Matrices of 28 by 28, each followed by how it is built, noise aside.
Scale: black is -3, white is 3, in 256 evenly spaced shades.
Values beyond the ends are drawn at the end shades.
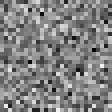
noise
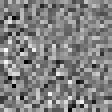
lower triangular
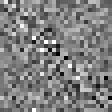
banded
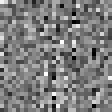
uneven columns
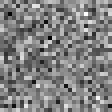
noise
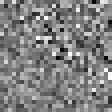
upper triangular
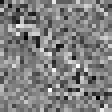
banded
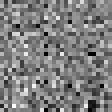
low rank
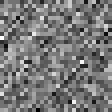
Hankel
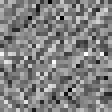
Hankel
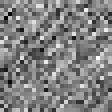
Hankel
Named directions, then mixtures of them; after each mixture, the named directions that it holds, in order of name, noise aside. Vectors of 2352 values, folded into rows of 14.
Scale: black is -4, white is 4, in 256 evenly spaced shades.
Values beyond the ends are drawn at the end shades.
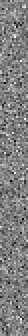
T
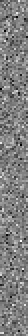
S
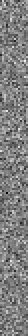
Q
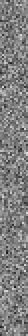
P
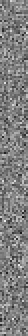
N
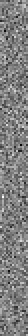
P, S, T.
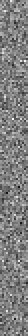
N, Q, T.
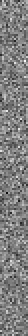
Q.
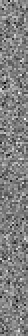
P, S, T.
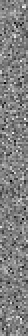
T.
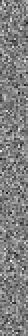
Q, S.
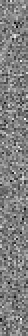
N, T.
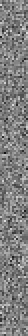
N.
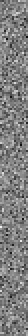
S, T.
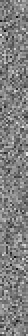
N, P, S.
